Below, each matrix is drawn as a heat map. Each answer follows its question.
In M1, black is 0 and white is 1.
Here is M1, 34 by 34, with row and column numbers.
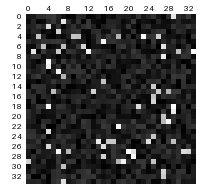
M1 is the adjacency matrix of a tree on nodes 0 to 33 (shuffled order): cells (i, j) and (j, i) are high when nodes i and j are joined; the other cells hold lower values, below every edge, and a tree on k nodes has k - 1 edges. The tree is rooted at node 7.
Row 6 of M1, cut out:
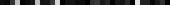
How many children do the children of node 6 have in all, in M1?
5
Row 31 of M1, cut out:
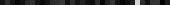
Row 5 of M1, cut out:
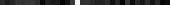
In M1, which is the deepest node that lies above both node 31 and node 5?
27
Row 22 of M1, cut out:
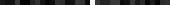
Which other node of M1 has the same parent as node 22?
29
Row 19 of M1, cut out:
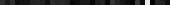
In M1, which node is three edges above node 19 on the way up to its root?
4
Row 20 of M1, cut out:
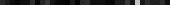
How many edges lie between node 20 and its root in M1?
3
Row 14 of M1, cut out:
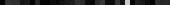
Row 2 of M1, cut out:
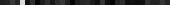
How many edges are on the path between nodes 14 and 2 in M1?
5
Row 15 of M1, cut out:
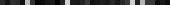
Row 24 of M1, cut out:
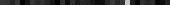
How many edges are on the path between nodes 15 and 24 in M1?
6
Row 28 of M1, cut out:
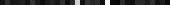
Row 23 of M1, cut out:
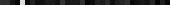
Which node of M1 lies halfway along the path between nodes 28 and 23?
26
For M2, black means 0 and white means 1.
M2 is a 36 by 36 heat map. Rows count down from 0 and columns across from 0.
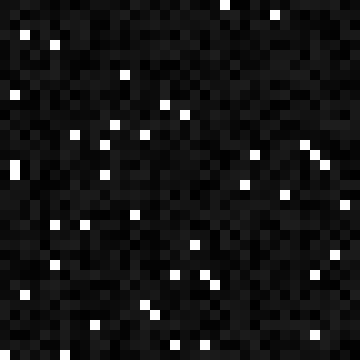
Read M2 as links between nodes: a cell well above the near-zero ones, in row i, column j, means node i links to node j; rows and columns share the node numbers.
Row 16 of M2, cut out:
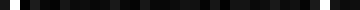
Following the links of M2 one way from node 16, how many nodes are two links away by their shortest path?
2
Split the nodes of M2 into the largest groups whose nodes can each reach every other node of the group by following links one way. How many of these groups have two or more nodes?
4
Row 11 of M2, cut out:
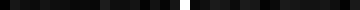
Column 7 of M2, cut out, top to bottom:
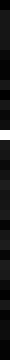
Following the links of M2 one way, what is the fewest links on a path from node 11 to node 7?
7
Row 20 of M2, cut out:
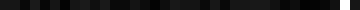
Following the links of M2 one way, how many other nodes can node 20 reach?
12
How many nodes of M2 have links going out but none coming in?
5
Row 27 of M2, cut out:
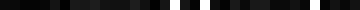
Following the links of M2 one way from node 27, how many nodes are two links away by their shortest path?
4
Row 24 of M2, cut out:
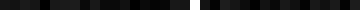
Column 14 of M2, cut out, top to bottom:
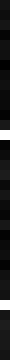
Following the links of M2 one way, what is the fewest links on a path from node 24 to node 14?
5
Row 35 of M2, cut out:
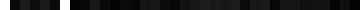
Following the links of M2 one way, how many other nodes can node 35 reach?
5
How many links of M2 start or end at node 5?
3
